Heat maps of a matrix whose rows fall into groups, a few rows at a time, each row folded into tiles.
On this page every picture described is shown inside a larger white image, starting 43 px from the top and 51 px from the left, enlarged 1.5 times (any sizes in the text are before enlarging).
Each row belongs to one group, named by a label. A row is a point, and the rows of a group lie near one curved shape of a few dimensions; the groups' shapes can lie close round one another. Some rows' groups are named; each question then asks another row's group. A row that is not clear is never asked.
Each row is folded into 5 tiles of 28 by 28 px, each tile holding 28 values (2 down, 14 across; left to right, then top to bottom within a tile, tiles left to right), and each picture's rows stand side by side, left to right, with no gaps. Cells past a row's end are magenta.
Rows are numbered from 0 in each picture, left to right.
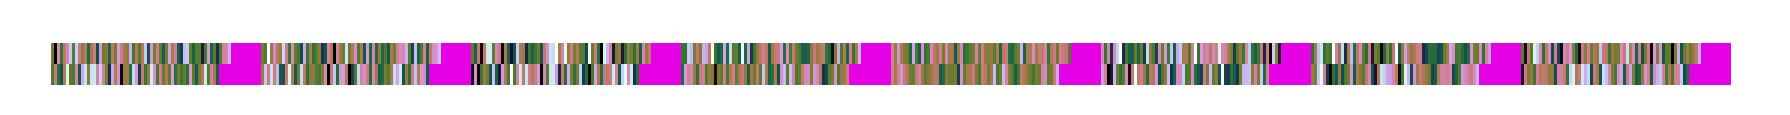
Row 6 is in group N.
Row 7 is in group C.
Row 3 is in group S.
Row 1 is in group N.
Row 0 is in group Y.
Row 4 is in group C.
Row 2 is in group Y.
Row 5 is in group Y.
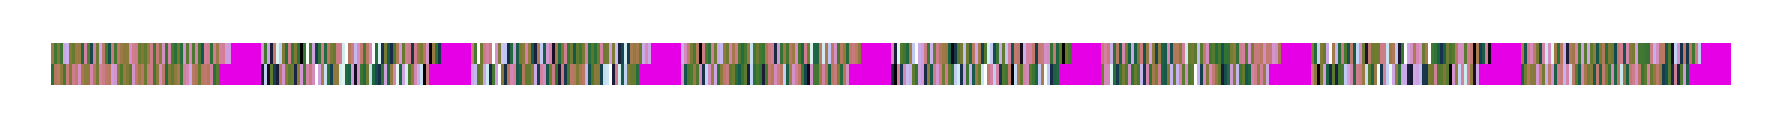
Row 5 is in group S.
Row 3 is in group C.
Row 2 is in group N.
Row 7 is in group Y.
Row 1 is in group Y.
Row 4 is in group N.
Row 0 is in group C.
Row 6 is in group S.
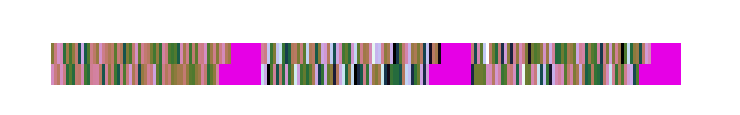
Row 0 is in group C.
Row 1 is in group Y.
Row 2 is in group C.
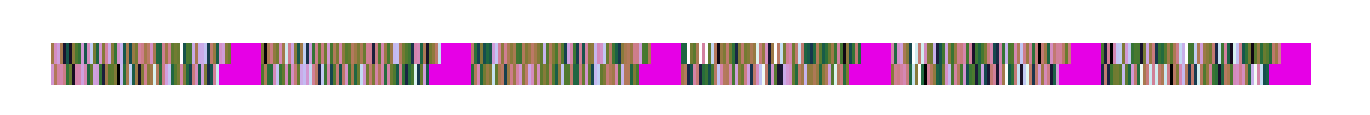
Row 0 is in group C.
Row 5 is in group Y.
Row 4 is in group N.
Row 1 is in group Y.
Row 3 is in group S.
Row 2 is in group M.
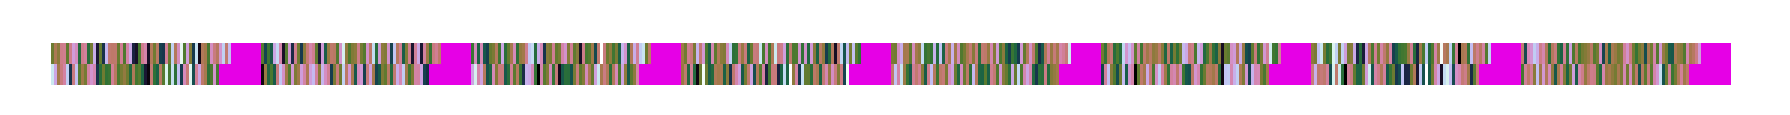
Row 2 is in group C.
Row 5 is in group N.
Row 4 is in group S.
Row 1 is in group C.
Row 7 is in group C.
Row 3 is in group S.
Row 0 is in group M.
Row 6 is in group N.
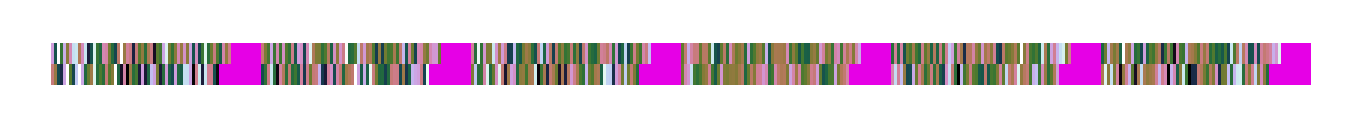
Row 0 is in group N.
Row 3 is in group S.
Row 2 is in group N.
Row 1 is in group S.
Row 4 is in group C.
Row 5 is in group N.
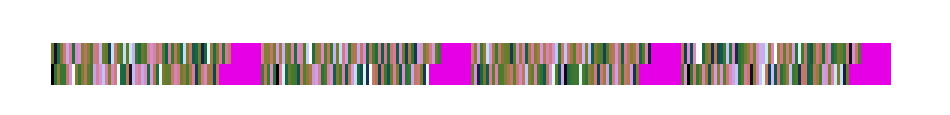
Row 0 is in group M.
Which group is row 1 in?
S
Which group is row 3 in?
Y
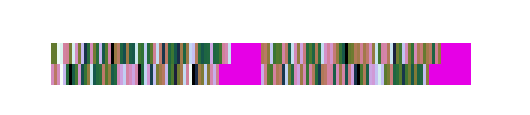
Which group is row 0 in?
N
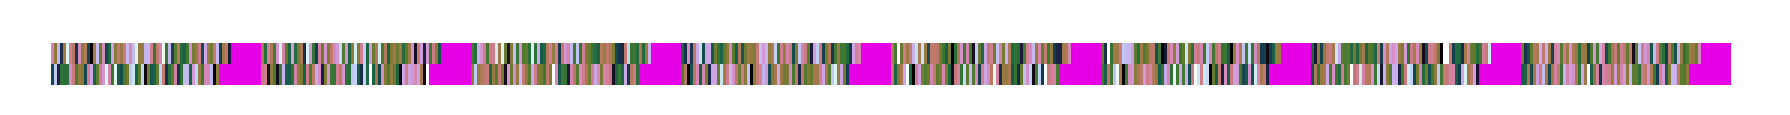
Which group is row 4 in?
N
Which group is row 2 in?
S
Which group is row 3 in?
Y
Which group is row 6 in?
Y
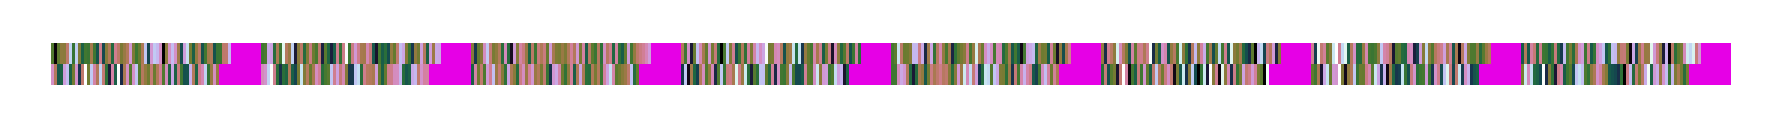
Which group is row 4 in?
N
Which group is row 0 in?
Y
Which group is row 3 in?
Y
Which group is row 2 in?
C
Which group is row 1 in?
N
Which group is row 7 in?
C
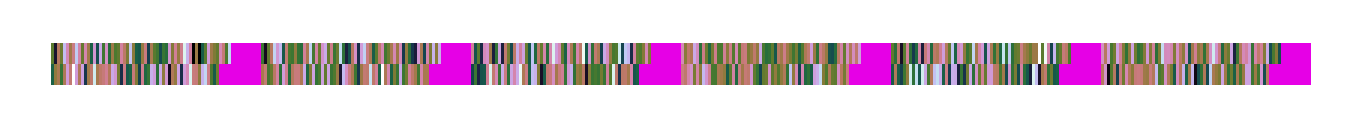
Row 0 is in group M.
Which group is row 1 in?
M
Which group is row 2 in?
C
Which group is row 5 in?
Y
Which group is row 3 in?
C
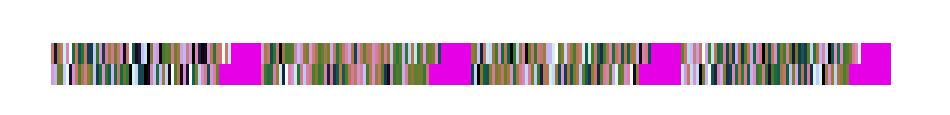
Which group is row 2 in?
Y
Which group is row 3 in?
N
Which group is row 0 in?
M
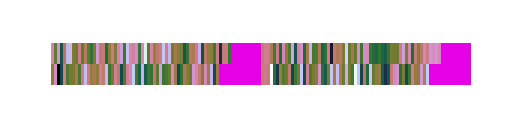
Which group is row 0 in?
Y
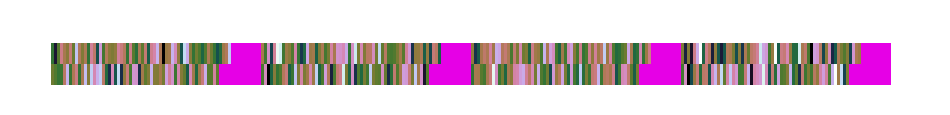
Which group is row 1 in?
Y
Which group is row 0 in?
Y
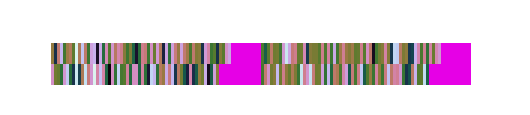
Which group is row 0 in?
Y
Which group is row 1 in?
Y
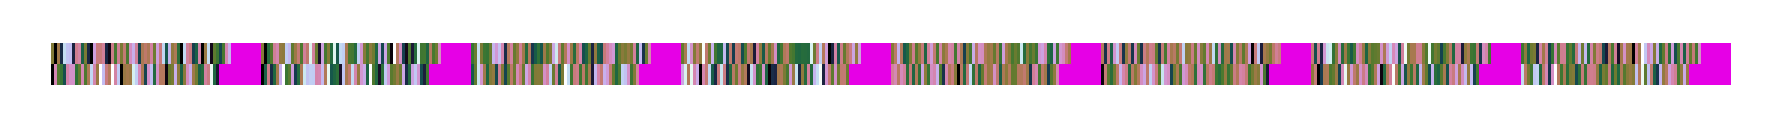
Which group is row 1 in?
M
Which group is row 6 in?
Y
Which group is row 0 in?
C
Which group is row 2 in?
N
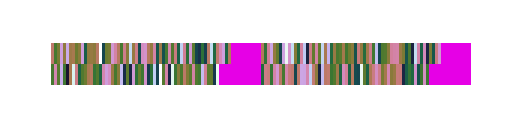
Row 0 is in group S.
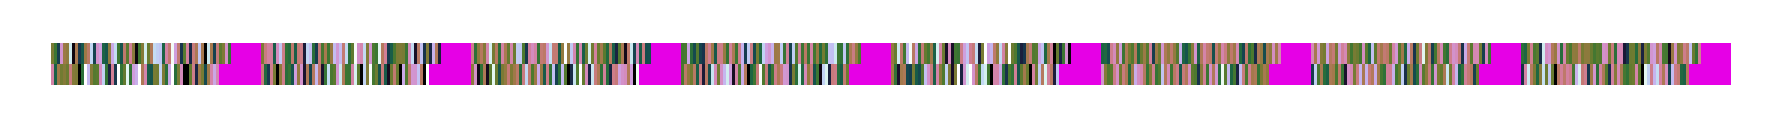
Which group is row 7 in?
N
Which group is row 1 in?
S
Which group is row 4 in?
S
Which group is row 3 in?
C
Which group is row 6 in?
Y
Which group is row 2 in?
S
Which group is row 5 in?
M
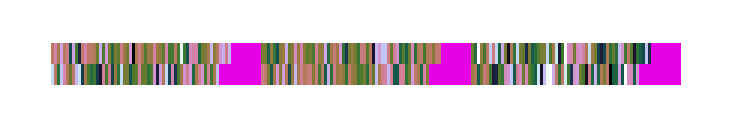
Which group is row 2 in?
S
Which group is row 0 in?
C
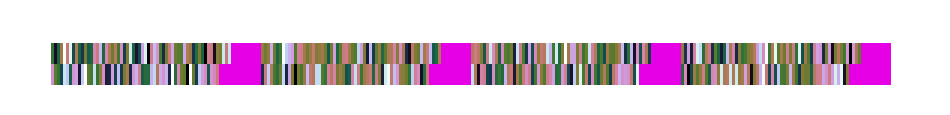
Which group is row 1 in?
N
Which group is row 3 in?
Y
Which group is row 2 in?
S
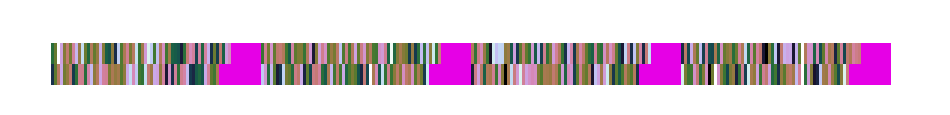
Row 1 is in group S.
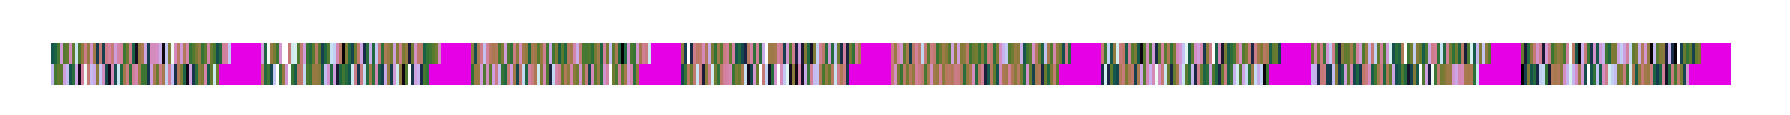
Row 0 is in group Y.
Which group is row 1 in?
N
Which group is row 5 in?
Y
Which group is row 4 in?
Y
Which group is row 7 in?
M
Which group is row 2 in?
C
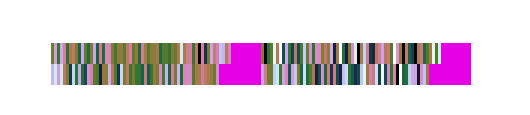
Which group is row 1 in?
M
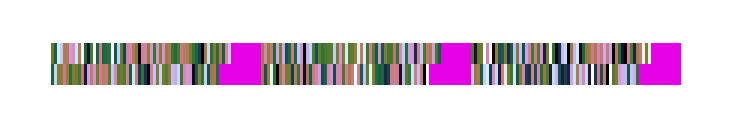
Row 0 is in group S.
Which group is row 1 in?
S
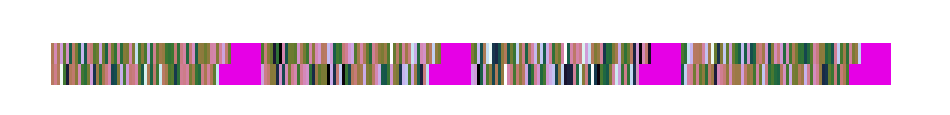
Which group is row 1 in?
C
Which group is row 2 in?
Y
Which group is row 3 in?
S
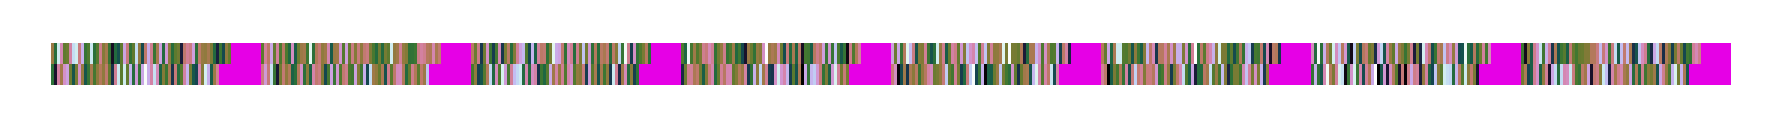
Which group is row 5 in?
Y
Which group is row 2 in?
C
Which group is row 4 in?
Y
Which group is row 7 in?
Y
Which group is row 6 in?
N
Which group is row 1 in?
S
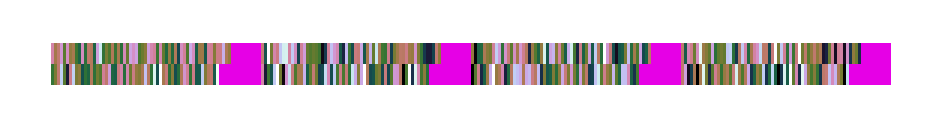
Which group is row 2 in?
M
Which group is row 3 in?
S
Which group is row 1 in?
N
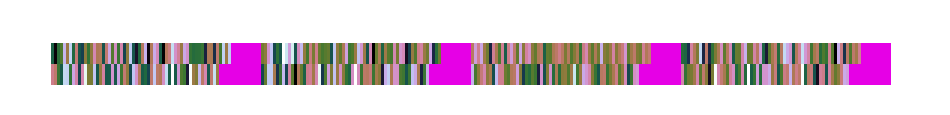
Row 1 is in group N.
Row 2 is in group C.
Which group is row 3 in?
M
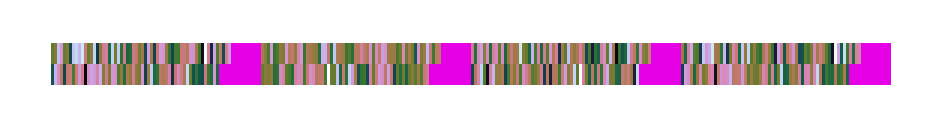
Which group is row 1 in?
M
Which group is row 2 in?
S
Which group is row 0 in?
Y
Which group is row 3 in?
Y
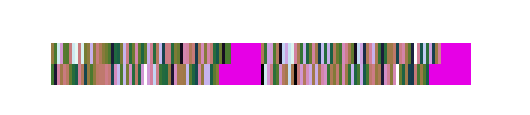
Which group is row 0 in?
N
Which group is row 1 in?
Y
